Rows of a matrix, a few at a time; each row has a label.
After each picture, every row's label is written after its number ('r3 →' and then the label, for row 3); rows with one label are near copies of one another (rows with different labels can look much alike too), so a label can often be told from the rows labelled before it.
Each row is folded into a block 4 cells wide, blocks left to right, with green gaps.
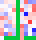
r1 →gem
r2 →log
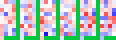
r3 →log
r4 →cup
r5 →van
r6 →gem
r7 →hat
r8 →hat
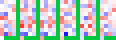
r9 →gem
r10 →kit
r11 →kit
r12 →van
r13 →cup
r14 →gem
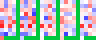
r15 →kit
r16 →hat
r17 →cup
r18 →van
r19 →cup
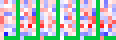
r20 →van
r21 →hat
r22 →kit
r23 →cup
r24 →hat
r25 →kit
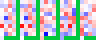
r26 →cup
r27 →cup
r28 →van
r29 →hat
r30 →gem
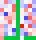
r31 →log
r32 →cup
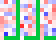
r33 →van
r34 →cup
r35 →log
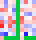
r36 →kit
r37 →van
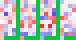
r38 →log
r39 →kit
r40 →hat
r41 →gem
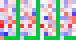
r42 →kit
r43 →hat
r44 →cup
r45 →hat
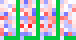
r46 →gem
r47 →hat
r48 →hat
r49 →gem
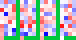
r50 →log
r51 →kit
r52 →van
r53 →cup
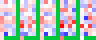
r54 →van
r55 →kit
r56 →van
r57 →kit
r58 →cup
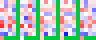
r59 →kit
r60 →cup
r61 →van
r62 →van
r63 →kit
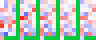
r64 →kit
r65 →gem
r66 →gem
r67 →gem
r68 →gem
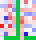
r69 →cup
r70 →van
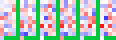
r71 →gem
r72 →kit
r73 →cup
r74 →kit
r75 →hat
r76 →cup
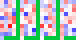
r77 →hat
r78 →log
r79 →cup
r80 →log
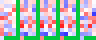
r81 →gem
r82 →kit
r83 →kit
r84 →kit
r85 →hat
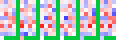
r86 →hat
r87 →kit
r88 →cup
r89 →cup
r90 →hat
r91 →hat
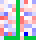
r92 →gem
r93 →van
